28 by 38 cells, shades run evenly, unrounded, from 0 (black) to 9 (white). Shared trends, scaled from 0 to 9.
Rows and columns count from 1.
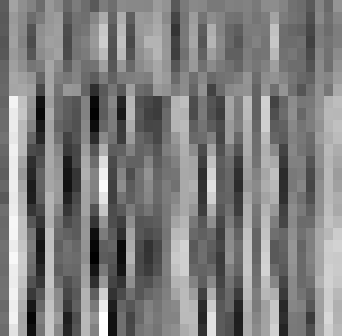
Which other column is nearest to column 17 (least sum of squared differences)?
16
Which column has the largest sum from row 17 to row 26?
2
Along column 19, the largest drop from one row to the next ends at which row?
9
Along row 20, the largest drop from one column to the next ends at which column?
11
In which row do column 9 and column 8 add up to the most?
8
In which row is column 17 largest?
4
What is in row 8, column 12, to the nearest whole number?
3
